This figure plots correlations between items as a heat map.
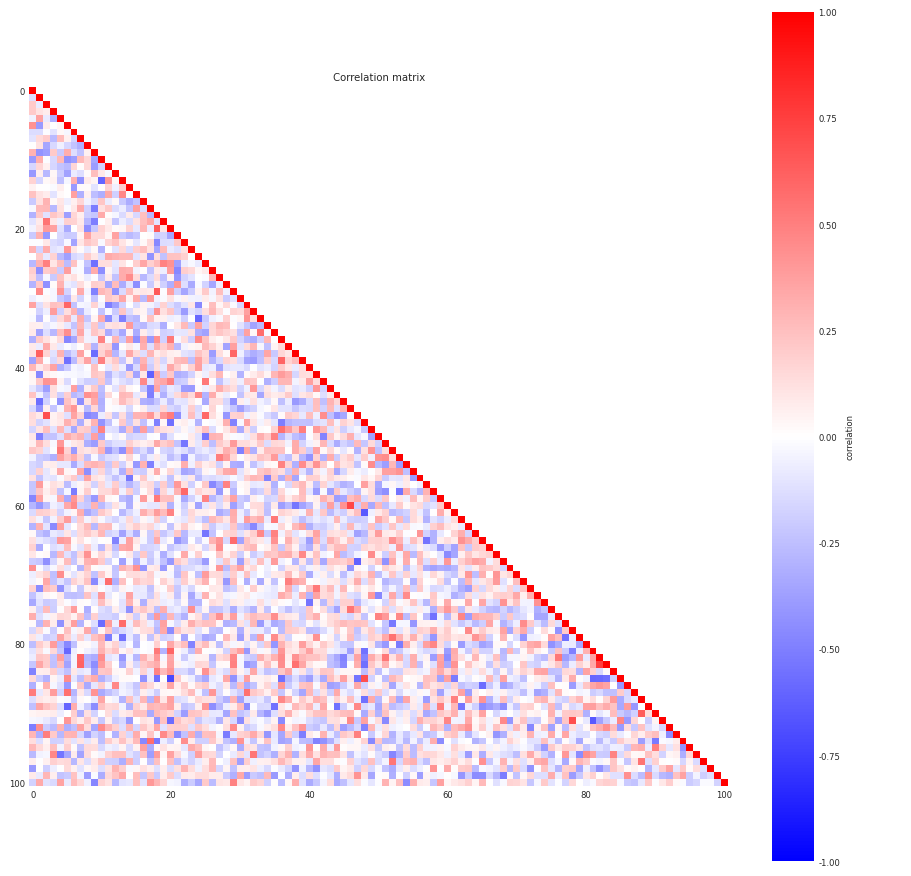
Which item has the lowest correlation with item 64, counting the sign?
25
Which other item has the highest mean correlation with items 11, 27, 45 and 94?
13
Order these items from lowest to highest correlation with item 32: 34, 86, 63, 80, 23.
63, 34, 86, 23, 80
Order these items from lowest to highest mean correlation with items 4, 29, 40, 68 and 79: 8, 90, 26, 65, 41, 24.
26, 24, 8, 90, 41, 65
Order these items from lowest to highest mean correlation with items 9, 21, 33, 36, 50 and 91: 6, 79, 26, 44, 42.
42, 6, 26, 44, 79
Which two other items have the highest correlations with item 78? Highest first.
91, 63
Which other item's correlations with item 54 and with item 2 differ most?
47
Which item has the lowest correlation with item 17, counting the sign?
41
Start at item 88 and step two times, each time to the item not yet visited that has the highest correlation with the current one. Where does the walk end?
95
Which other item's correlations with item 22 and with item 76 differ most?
58
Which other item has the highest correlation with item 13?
77
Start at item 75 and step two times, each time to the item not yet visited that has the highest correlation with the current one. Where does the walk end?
60
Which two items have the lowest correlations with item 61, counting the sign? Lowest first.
48, 85
